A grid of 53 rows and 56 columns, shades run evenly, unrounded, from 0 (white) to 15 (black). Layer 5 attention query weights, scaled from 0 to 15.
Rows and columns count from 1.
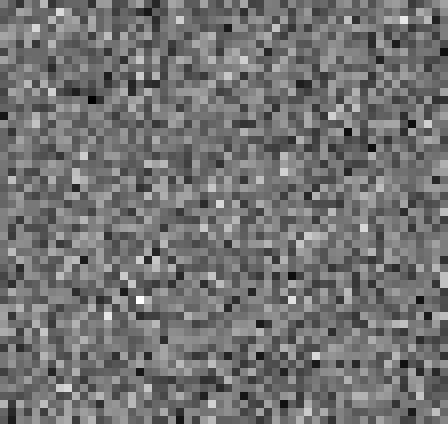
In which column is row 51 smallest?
27
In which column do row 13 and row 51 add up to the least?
17
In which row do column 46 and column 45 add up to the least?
50
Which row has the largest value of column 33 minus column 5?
41
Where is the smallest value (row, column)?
38, 18
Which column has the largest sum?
52
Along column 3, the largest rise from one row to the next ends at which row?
34
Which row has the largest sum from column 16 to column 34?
2
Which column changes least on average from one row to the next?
13
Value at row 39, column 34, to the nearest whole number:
5
